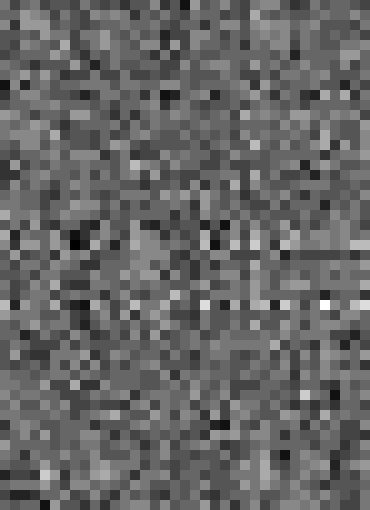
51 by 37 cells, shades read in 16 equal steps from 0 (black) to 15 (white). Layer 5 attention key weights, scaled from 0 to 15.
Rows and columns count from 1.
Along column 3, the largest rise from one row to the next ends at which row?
10
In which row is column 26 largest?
25
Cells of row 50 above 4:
26
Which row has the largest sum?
31
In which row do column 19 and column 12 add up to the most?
42
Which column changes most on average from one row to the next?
37
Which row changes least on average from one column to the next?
11
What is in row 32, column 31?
6
